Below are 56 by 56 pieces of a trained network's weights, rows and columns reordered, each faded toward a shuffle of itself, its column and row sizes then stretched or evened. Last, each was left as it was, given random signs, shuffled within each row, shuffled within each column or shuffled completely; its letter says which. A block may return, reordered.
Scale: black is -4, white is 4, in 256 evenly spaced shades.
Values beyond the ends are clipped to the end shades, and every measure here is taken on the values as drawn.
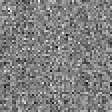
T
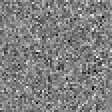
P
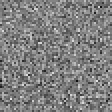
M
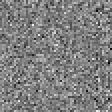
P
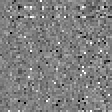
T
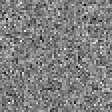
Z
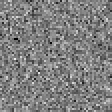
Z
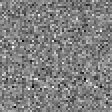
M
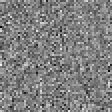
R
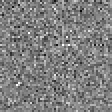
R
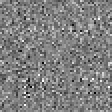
T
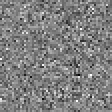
R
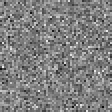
M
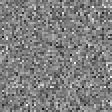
R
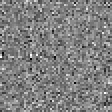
R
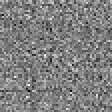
T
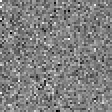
P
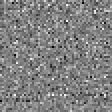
R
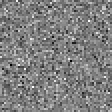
Z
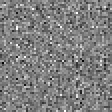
R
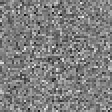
R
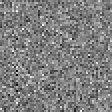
P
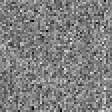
P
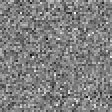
M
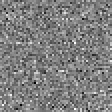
M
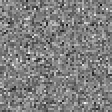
R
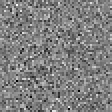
P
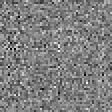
T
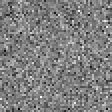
Z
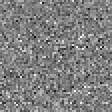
M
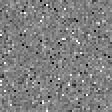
Z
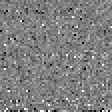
M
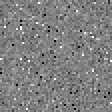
Z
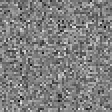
R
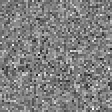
M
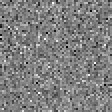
Z
